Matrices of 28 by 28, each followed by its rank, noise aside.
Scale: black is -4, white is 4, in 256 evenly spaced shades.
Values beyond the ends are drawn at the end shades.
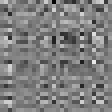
three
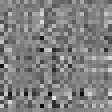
four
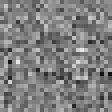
six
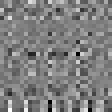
three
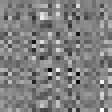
three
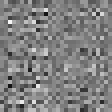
four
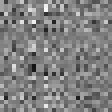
three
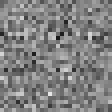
six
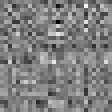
four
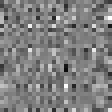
three
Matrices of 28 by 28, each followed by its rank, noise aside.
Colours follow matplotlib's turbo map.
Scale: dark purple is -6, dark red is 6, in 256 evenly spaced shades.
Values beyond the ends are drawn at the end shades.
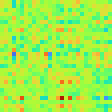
three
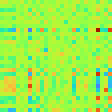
one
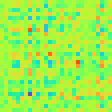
three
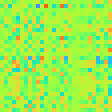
four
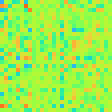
four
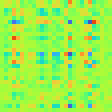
two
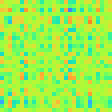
two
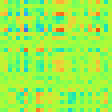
two
